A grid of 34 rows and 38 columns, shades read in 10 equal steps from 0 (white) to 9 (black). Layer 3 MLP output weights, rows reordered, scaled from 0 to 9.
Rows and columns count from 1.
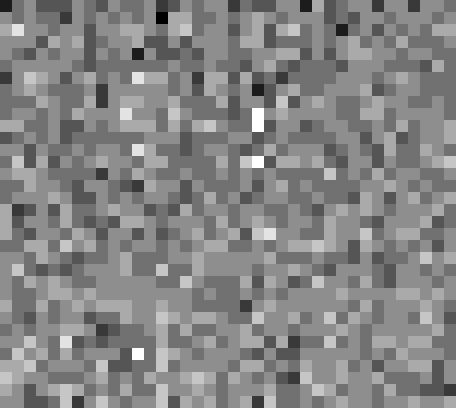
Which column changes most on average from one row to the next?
22
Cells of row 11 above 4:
16
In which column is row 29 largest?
25
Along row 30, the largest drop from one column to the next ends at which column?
12
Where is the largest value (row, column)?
2, 14
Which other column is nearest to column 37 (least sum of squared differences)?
10
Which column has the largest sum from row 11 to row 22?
7
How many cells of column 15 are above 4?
16
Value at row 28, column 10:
6
